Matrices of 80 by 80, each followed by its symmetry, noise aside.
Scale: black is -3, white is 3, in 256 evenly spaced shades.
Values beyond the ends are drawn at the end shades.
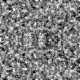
mirrored top to bottom.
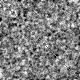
symmetric.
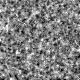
no symmetry.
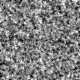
antisymmetric.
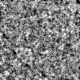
symmetric across the other diagonal.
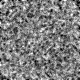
symmetric.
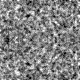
mirrored top to bottom.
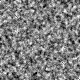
same after a half turn.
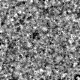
symmetric.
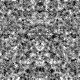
mirrored left to right.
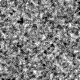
symmetric.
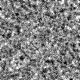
symmetric across the other diagonal.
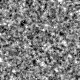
symmetric.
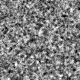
antisymmetric.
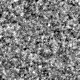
antisymmetric.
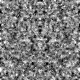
mirrored left to right.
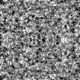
mirrored top to bottom.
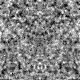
mirrored left to right.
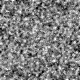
same after a half turn.
